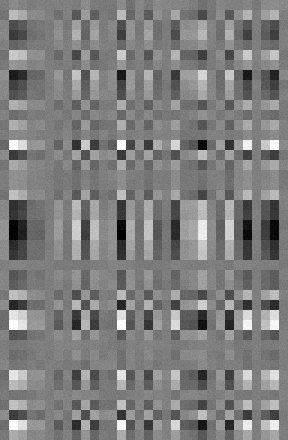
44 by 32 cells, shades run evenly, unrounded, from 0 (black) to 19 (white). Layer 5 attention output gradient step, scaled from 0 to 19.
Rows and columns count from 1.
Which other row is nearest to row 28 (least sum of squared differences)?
10
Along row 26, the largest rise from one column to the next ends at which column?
15
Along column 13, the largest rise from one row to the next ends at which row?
16
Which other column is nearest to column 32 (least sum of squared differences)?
19
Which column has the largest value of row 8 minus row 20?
23
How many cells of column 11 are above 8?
29
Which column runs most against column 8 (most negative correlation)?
13
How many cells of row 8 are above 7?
24
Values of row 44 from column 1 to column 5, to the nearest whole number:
9 13 12 10 10
